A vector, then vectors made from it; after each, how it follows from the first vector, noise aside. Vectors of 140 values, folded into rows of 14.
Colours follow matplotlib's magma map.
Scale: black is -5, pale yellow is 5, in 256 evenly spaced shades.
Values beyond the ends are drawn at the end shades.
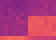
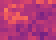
reversed, partly zeroed.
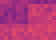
reversed, negated, shrunk.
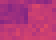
reversed, negated, shrunk.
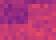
reversed, negated, shrunk.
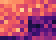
negated, scaled up.
